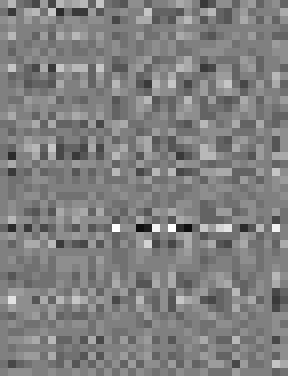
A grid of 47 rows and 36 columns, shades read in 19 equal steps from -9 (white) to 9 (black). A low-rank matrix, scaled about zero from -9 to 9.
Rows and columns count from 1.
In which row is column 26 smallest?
29
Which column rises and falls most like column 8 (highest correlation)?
11
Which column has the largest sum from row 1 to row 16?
26
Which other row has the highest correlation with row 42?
23
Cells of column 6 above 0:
17
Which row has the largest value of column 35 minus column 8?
38
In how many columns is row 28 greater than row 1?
13
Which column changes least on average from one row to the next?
34
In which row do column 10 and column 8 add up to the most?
2
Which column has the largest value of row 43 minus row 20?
35
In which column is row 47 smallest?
30
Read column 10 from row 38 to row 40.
-5 -1 2
